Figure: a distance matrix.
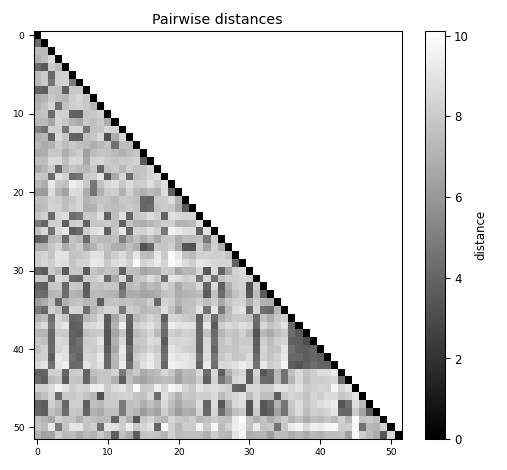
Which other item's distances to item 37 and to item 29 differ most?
42
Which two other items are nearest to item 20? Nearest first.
19, 8
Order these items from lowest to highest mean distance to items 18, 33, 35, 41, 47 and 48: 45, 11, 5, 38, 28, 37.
38, 5, 37, 11, 28, 45
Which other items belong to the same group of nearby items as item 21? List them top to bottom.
15, 16, 22, 27
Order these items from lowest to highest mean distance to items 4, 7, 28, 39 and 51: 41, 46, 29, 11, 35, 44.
44, 35, 11, 41, 29, 46
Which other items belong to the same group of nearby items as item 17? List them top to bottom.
3, 9, 34, 46, 50
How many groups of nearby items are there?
7
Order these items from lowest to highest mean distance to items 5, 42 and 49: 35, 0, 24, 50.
0, 24, 35, 50
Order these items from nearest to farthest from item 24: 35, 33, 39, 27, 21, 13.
33, 35, 27, 21, 13, 39
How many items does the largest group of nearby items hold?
16
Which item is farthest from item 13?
50
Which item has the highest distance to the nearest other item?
8
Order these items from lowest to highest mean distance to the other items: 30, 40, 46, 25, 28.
30, 40, 25, 46, 28
